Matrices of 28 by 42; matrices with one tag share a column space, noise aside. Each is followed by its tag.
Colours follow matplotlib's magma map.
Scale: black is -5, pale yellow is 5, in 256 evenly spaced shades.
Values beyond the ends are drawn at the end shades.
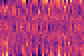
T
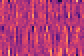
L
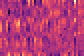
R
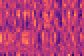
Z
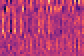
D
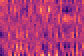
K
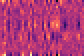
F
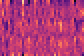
R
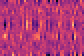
F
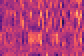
Z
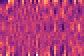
T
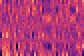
K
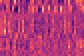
D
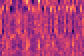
D
